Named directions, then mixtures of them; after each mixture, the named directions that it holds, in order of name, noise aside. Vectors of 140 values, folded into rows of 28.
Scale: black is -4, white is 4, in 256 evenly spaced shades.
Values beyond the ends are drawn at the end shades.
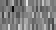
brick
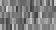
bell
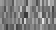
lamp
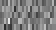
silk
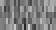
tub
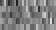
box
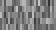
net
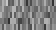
bell, brick, silk.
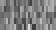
tub.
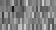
brick.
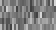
bell.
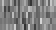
net, tub.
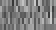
box, lamp, net.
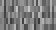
lamp, net.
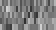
bell, silk.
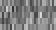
bell, brick.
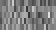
box, lamp, silk.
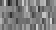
box.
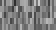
net.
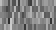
silk, tub.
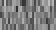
net.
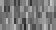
tub.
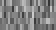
net.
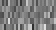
brick, silk.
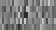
lamp.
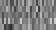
box, lamp, silk.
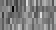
bell, box, brick.
